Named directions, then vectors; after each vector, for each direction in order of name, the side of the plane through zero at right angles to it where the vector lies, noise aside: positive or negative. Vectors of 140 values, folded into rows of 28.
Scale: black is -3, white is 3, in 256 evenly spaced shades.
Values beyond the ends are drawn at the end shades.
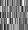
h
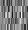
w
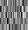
negative, negative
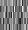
negative, negative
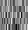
negative, negative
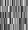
positive, negative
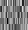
negative, negative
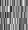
positive, negative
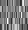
positive, positive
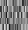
negative, negative
